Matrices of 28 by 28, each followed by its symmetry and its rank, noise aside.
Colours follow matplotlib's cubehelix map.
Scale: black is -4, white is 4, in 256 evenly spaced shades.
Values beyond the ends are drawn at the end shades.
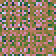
antisymmetric, rank two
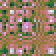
symmetric, rank two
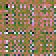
no symmetry, rank two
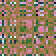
antisymmetric, rank two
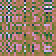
no symmetry, rank two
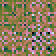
symmetric, rank three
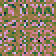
no symmetry, rank three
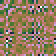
symmetric, rank three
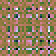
symmetric, rank one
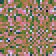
symmetric, rank three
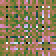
symmetric, rank two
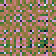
symmetric, rank two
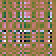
no symmetry, rank one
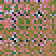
symmetric, rank three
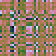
no symmetry, rank two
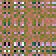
no symmetry, rank one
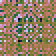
symmetric, rank two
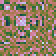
symmetric, rank three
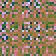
antisymmetric, rank two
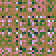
antisymmetric, rank two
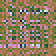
no symmetry, rank two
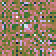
symmetric, rank three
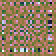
antisymmetric, rank two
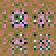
symmetric, rank two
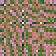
symmetric, rank two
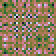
symmetric, rank two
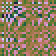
symmetric, rank two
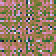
no symmetry, rank three
